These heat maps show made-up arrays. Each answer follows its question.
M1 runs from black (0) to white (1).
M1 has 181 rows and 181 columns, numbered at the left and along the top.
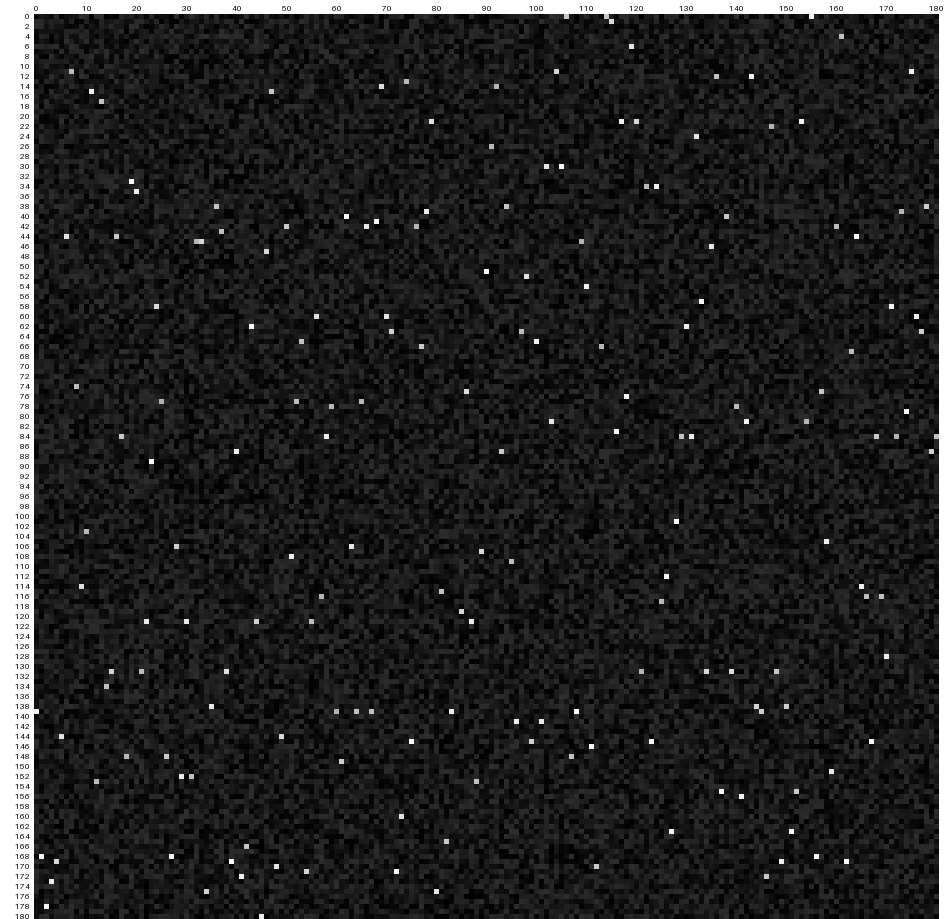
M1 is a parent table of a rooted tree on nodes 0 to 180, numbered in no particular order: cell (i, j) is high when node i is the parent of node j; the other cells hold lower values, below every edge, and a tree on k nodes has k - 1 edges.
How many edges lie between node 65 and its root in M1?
9
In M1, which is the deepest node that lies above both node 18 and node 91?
148
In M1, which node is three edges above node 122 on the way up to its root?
11
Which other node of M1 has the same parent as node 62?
138
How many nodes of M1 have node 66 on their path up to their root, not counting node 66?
8
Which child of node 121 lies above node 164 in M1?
44
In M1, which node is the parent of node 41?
172
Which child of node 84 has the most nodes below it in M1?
131
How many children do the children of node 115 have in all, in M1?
3
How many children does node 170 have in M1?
2
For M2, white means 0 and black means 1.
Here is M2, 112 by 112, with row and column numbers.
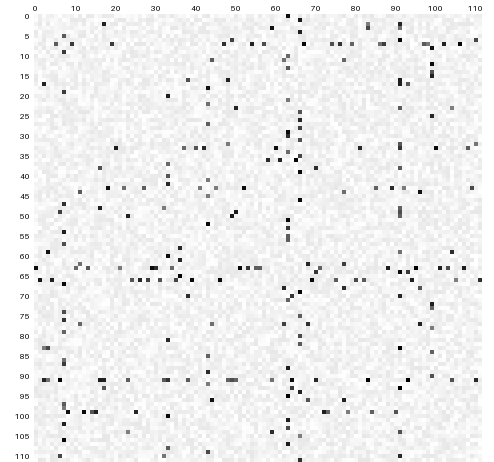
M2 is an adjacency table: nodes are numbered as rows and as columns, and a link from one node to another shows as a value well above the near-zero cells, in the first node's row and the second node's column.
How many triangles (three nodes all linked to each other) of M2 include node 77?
5
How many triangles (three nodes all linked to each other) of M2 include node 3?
2
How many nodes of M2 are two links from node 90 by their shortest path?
9
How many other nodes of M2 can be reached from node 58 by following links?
3
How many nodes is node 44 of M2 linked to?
3
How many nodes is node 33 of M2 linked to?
9
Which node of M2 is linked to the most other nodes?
node 91
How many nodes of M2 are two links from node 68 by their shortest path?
2
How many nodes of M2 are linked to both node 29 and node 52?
0
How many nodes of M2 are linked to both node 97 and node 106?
1
